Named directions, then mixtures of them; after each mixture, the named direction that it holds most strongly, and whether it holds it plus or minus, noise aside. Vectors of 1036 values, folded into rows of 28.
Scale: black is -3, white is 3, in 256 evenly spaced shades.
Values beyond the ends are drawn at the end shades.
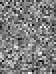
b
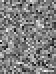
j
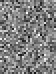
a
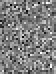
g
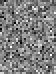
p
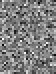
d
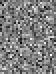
p, plus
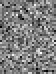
b, plus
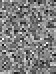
d, plus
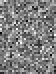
p, minus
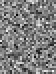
j, plus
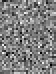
d, minus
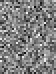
a, plus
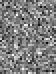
b, plus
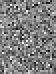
g, minus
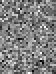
b, plus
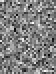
j, plus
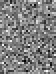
g, minus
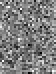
b, minus
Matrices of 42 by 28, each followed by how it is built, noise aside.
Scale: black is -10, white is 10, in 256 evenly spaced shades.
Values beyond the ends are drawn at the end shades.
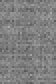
blocks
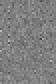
uneven columns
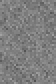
Toeplitz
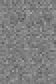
repeating columns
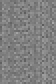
repeating rows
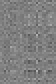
low rank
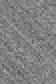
Toeplitz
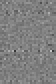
uneven rows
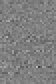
uneven rows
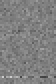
uneven rows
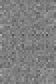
low rank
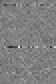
uneven rows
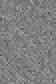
Toeplitz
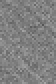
Toeplitz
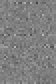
uneven rows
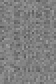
blocks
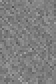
Toeplitz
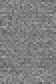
blocks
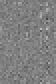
uneven columns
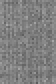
blocks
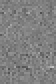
uneven rows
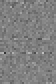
uneven rows
